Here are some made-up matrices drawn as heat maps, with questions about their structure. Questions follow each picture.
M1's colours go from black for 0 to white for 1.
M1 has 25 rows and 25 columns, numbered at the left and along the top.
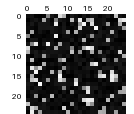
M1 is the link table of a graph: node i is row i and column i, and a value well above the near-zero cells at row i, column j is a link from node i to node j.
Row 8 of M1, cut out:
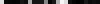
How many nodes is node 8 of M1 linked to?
6
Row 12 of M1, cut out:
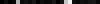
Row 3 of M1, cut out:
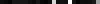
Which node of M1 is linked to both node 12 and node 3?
node 17
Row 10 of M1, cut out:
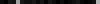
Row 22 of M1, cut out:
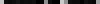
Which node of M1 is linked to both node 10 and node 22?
node 24
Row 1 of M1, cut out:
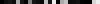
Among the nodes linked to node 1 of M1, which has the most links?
node 16
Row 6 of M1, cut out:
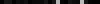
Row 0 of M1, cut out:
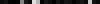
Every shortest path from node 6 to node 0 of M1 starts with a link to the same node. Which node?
node 14
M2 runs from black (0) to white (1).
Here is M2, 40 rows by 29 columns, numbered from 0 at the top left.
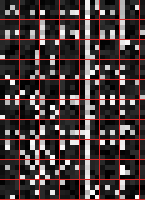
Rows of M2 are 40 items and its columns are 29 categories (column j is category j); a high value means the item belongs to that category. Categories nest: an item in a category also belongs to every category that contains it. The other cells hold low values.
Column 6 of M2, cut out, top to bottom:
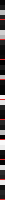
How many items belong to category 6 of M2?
11
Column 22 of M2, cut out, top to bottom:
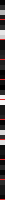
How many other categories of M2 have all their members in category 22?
5
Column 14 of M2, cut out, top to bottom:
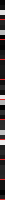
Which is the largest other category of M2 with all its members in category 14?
3
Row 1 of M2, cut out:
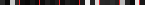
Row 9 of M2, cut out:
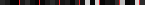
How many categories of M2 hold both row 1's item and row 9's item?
4
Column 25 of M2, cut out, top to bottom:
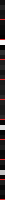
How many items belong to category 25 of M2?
3
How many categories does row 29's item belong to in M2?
6
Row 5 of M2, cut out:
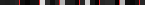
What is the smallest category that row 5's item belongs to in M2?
12
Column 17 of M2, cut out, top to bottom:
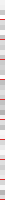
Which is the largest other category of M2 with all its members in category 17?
24
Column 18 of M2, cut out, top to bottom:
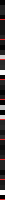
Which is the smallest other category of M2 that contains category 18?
10
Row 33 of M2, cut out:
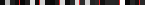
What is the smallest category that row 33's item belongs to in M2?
15
